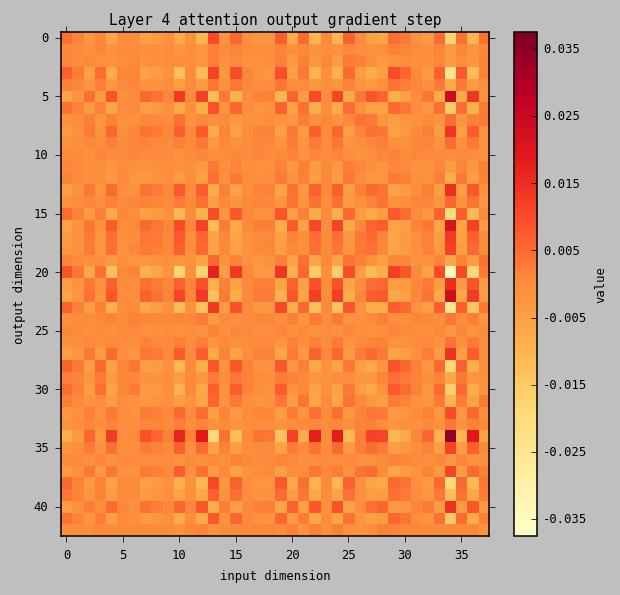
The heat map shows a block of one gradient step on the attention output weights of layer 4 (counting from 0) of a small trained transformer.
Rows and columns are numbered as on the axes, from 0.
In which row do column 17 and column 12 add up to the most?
34
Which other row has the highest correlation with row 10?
42
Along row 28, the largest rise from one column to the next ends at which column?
35
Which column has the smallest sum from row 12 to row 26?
13
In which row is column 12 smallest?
20
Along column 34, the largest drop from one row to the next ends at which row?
23
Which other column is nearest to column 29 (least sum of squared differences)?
15
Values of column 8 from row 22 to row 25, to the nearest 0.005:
0.005 -0.005 0 0
